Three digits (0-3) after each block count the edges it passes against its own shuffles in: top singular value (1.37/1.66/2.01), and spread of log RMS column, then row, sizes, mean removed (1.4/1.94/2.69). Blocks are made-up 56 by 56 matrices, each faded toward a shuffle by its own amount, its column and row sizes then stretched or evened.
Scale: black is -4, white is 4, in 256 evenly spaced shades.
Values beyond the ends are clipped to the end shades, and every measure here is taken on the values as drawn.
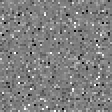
0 0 1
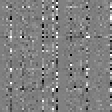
3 3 1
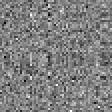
3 1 0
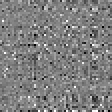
3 2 2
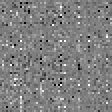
0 2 2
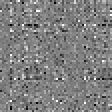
3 2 2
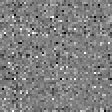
0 1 2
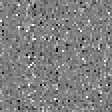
2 2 0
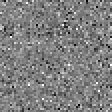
1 1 1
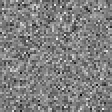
1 0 0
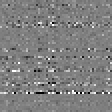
3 1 3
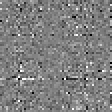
2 2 2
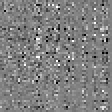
1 3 2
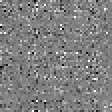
0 2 2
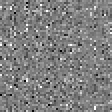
1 2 1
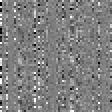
3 3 0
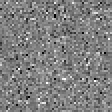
1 1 1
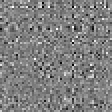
3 1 2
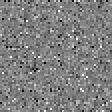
0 0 1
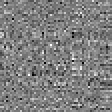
3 1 1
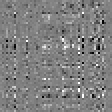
3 3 2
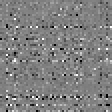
2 2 3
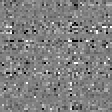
2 1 3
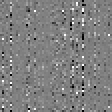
2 3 1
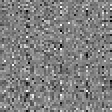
3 2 0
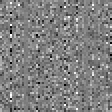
0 3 0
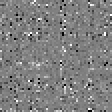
0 2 2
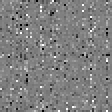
0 2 1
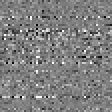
1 1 3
